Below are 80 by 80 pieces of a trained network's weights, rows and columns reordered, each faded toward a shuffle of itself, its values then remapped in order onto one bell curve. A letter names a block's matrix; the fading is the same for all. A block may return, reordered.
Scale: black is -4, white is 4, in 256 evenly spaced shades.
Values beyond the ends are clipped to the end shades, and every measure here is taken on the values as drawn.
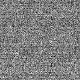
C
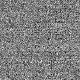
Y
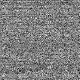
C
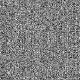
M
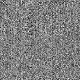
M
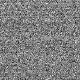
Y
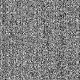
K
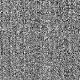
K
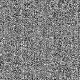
M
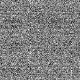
C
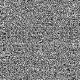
Y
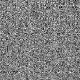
M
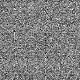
Y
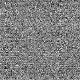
C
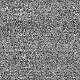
C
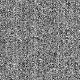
M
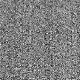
M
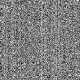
K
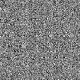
M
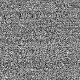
Y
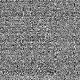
C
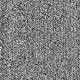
M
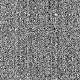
K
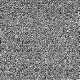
Y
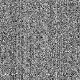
K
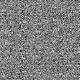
Y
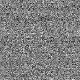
Y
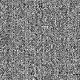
K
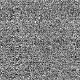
C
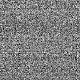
C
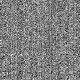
K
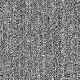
K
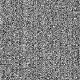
K
